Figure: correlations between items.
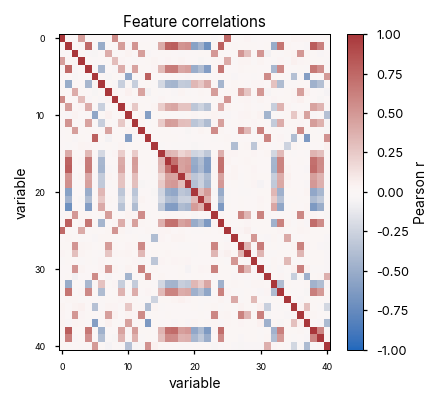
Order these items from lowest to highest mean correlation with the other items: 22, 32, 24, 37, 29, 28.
22, 32, 37, 29, 28, 24
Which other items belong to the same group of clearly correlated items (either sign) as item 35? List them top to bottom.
5, 10, 13, 31, 37, 40
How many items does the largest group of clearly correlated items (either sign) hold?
18
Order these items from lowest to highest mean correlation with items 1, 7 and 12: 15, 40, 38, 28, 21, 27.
21, 40, 15, 28, 38, 27
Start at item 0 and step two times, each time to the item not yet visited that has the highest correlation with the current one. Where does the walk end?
8
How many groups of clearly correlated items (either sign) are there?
5
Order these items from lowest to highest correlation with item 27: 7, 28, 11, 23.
11, 28, 7, 23
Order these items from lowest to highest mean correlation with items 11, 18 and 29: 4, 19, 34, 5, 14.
14, 5, 34, 19, 4
